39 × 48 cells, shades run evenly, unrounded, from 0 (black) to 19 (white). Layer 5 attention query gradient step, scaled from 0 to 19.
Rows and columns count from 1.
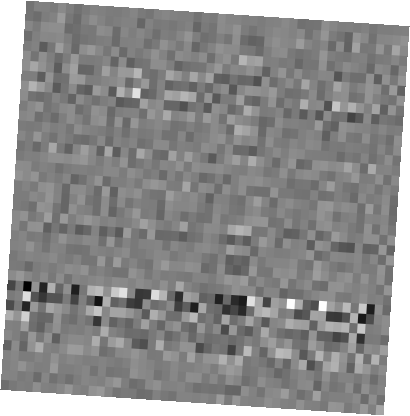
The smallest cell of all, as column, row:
3, 29
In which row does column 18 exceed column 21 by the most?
10
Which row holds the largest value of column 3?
30
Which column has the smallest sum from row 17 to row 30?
46
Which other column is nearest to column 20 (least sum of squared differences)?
14
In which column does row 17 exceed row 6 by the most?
40
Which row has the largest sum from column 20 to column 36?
35
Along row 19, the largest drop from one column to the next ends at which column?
13
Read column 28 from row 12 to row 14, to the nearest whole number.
13 11 8
